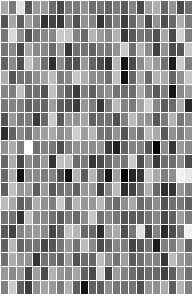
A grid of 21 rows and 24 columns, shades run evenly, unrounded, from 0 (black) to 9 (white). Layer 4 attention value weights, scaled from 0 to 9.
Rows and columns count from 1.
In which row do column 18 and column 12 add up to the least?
12
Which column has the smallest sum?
16
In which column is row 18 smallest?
20
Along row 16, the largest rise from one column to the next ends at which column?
4
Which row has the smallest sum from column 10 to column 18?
13
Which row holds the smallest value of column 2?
17
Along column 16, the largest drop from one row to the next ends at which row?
5
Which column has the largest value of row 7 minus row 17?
7
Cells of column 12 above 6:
4
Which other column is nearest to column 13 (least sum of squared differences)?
1
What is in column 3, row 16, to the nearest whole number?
2
